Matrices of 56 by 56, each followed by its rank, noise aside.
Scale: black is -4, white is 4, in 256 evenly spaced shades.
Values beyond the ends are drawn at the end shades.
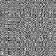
six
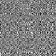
four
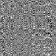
six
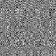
five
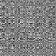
four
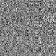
seven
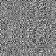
seven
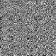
seven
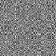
six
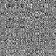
six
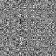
seven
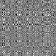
four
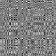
four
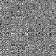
four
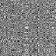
seven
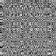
four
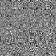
seven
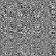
five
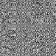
seven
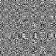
five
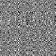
four
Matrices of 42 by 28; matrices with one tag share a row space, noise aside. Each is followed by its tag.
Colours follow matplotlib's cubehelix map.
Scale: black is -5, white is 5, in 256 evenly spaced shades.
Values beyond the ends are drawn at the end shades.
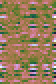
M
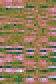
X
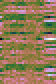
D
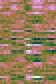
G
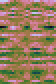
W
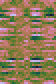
W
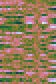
X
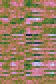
G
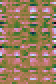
M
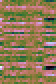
D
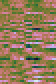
G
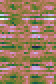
W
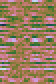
W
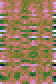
M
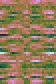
W
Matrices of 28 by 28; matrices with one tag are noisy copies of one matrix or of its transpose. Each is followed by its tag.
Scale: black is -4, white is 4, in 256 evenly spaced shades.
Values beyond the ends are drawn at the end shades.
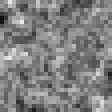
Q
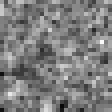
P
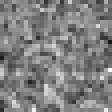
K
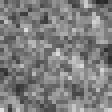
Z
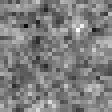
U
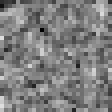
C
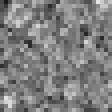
C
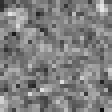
C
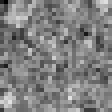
C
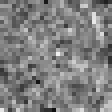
Z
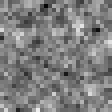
U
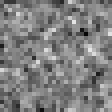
K
